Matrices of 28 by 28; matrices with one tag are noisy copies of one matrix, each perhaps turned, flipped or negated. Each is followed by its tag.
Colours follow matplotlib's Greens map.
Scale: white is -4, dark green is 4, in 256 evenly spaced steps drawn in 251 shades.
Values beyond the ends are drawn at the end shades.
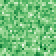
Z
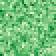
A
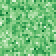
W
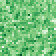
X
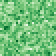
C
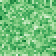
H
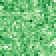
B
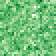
Z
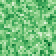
Z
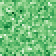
C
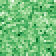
B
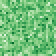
W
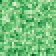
W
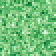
A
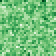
B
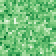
Z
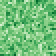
H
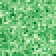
W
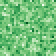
Z
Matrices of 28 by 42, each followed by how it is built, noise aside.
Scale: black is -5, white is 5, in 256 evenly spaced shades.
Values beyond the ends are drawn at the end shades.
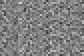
repeating rows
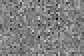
uneven columns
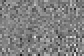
low rank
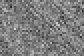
Toeplitz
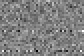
uneven rows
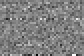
uneven rows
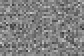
blocks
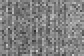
blocks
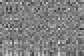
low rank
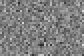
low rank
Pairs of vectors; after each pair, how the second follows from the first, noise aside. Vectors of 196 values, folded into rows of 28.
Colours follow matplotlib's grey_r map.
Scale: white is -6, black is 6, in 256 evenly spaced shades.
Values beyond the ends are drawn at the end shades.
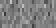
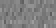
reversed, shrunk.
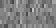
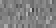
negated, partly zeroed.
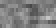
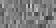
sign-scrambled.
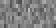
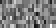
reversed, scaled up.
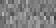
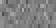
negated, partly zeroed.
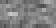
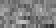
wrapped around, negated.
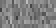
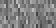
wrapped around.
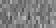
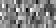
reversed, scaled up.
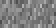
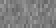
wrapped around, shrunk.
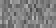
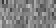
wrapped around, negated.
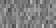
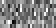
wrapped around, scaled up.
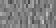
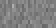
reversed, shrunk.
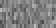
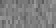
wrapped around, shrunk.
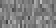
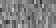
sign-scrambled.
